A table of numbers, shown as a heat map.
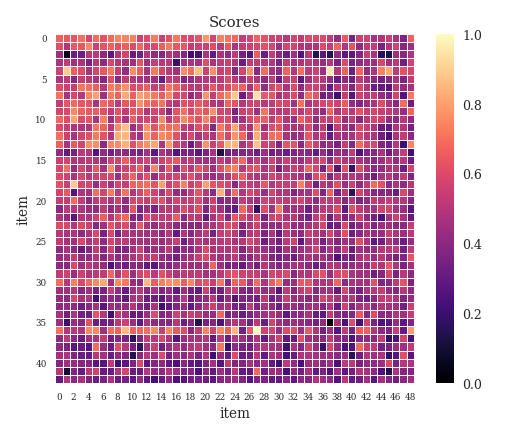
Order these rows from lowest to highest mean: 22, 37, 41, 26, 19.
41, 37, 26, 22, 19
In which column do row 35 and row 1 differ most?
37
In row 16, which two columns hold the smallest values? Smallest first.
40, 38
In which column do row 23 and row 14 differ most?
22
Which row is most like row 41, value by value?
2
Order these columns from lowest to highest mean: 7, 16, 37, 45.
45, 37, 16, 7
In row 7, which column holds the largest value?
27
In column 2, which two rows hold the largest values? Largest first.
18, 10
